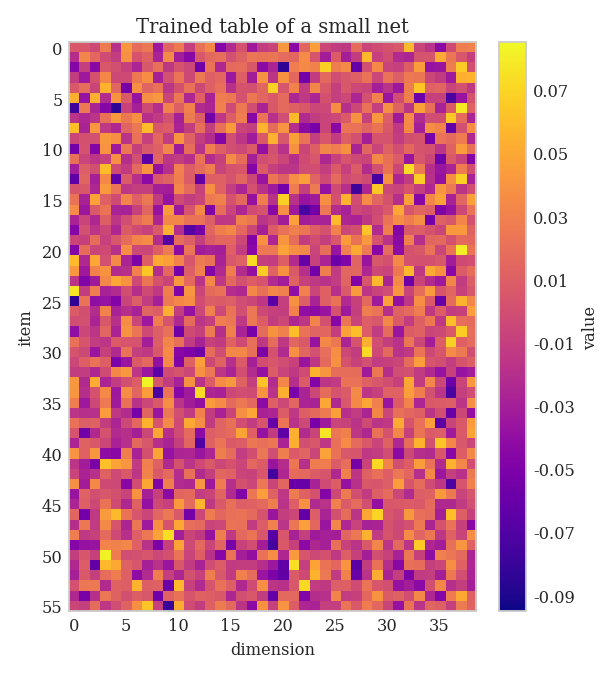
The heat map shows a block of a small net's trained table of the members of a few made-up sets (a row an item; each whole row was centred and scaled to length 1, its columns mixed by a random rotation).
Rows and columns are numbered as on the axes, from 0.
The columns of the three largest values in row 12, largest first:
32, 3, 7
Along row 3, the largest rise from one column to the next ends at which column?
37
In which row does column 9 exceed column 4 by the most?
6
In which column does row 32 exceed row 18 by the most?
12
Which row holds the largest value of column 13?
35
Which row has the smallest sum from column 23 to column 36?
5
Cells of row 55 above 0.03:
5
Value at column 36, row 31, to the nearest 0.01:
-0.01
